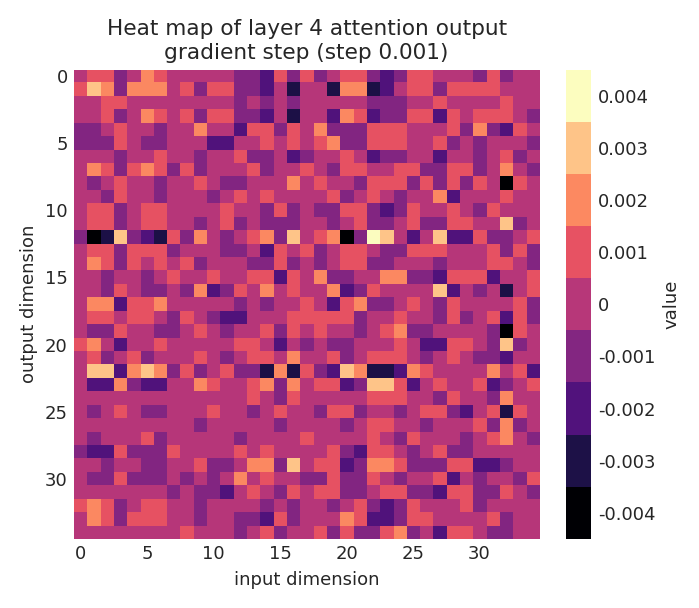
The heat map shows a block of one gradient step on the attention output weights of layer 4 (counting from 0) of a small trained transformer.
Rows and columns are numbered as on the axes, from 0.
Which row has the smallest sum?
6
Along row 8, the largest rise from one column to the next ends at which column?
33
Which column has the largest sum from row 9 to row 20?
1
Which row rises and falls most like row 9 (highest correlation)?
30
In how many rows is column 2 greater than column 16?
14
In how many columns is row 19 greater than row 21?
7
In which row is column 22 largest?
12
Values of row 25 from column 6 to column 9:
-0.001 0 0 0
